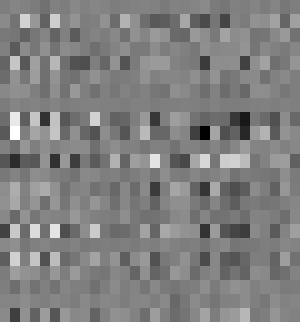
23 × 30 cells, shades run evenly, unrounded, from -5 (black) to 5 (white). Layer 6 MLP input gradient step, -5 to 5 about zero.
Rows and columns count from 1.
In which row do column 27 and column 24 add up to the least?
9
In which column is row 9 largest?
2
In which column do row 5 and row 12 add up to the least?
8
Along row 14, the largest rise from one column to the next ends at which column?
22
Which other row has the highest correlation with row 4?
23
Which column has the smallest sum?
21
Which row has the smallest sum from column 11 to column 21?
10
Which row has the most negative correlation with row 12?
15
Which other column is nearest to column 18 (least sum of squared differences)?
19
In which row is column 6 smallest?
12
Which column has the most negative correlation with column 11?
17
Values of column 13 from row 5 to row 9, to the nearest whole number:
-2 0 0 0 -1
